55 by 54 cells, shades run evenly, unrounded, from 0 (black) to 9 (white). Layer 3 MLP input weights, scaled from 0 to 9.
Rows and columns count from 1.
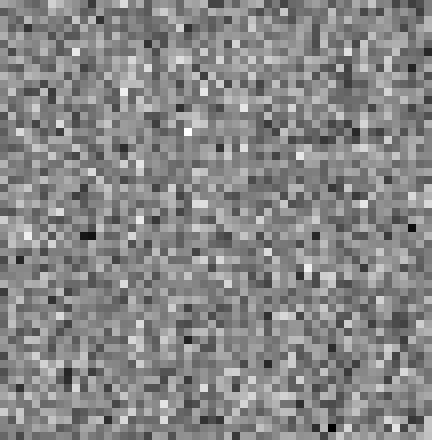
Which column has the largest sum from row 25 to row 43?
22
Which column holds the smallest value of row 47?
9
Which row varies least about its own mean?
37
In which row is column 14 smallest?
53
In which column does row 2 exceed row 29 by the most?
52
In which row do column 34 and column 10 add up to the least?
16
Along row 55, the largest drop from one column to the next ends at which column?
30
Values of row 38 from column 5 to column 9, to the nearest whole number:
5 6 2 4 6
